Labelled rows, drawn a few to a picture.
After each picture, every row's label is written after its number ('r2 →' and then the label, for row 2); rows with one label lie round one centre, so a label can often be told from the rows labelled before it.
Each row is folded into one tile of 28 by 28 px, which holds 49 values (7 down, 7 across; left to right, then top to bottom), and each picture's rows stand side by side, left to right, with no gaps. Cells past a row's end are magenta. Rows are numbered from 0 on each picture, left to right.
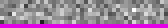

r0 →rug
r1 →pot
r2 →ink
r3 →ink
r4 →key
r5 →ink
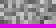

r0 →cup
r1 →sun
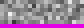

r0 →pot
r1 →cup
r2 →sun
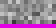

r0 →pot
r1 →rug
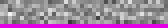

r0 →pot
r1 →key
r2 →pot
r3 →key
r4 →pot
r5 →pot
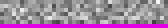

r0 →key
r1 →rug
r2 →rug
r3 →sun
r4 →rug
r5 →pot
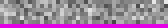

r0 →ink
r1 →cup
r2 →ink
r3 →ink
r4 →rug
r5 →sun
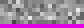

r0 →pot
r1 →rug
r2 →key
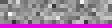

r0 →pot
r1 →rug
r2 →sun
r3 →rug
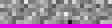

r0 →sun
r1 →sun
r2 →pot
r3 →sun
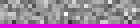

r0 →pot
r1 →cup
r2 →pot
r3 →sun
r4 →key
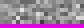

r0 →key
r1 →pot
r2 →rug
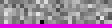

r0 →ink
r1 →pot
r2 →cup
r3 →key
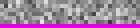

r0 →cup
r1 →cup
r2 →key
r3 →rug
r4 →ink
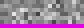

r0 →key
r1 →rug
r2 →cup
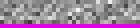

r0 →rug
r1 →rug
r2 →key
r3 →sun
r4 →rug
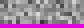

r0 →cup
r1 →pot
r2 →cup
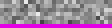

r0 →sun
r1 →pot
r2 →pot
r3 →key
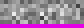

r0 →key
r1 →key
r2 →ink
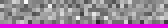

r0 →sun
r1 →rug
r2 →ink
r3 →pot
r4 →cup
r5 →rug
